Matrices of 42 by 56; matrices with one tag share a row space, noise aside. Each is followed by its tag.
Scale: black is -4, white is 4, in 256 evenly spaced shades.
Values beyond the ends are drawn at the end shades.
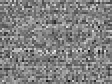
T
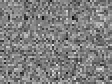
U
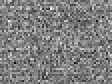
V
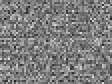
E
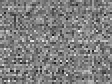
E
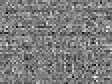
T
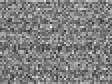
V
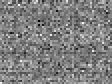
V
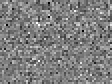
V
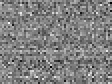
V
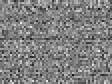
E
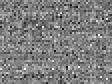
U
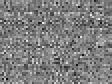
U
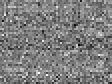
U
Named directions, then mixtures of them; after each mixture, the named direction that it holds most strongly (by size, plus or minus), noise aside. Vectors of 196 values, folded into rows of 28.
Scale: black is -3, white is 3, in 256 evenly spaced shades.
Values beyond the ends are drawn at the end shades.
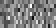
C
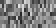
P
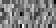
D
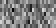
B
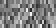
C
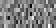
C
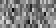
B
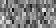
B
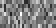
P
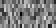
D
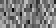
B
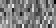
D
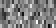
C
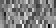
C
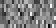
C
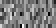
D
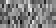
P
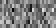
B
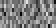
D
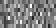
C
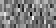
C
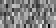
C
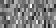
C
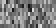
B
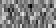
D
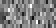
C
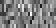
P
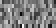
D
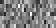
P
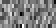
D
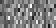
C
